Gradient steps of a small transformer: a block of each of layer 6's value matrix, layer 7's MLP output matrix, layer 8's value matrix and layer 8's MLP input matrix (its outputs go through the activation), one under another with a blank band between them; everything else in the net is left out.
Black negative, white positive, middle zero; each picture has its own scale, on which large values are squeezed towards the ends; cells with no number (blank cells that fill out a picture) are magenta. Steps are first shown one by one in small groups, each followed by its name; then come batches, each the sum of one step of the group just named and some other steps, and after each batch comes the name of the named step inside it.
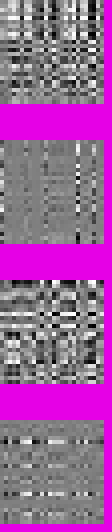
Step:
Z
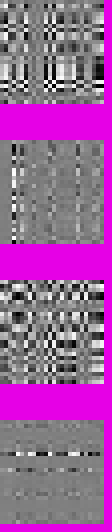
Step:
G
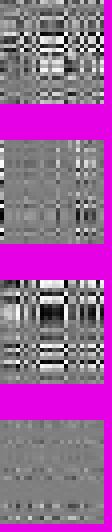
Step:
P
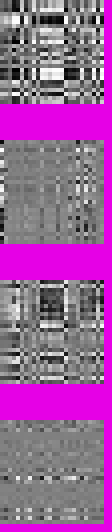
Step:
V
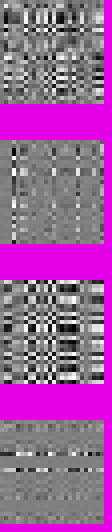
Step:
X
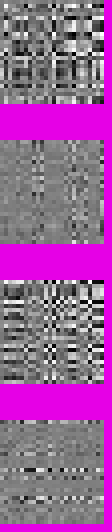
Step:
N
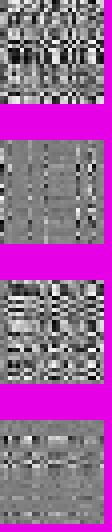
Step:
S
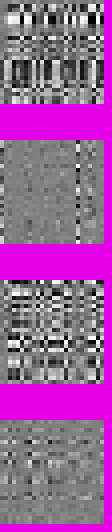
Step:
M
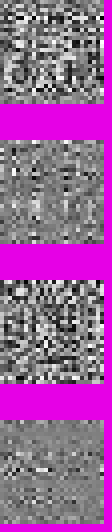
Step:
X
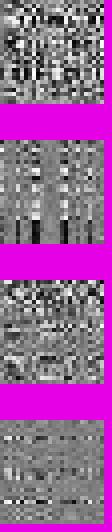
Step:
V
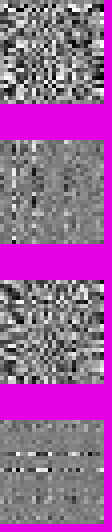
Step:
G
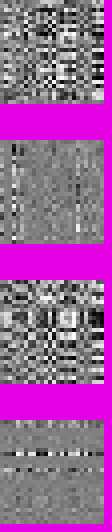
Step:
G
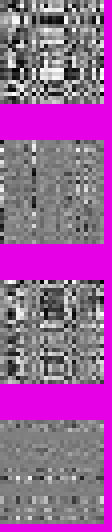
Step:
V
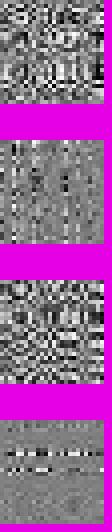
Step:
G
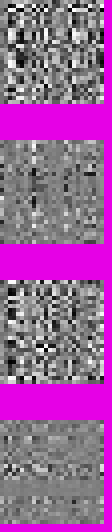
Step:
S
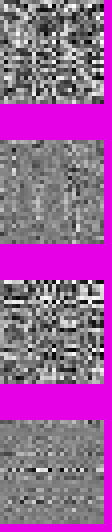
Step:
N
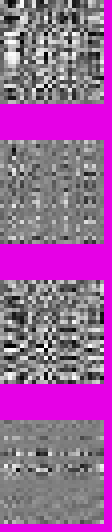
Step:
X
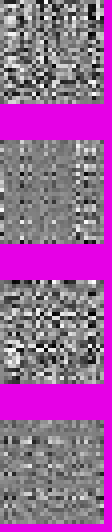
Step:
Z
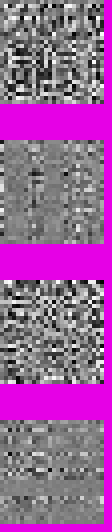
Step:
N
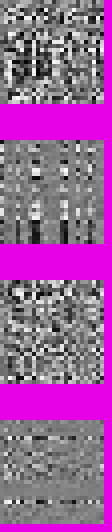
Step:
S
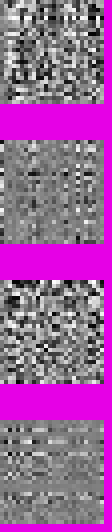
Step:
Z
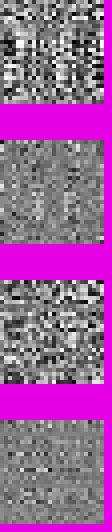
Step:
Z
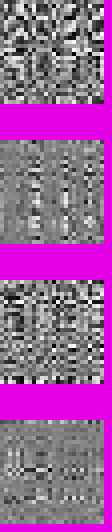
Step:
N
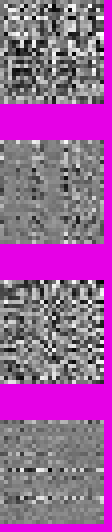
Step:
N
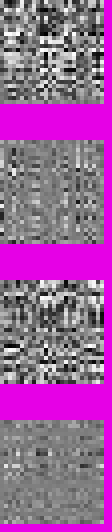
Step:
P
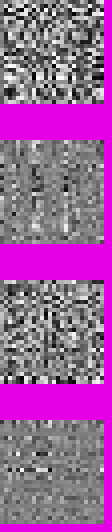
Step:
S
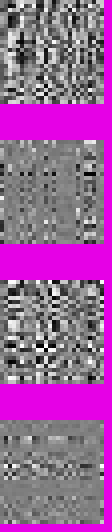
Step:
S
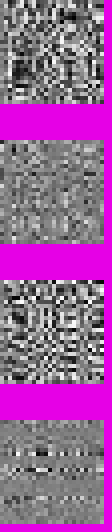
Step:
N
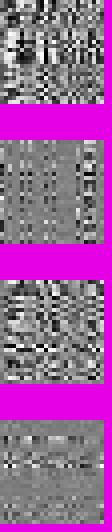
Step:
S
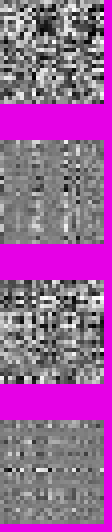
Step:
Z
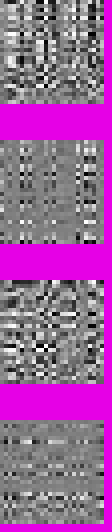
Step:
Z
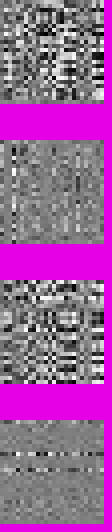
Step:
X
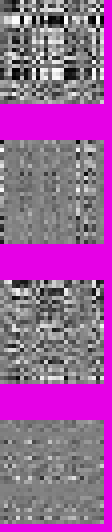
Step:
V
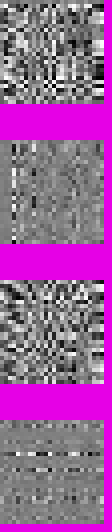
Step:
G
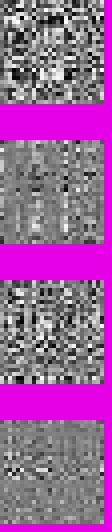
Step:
V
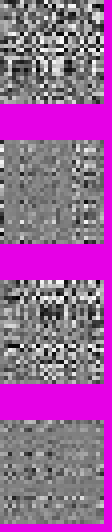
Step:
P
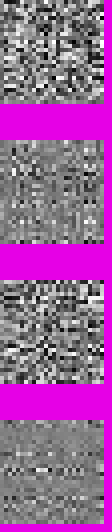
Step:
X
